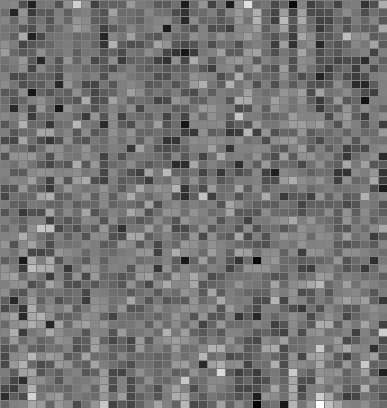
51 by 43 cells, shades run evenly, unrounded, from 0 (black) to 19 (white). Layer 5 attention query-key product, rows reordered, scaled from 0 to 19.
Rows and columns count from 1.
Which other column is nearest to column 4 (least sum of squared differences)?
37
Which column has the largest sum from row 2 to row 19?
34
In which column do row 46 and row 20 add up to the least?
23
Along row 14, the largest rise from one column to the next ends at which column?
8
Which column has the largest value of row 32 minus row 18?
20
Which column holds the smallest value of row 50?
29
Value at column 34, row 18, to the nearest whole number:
9
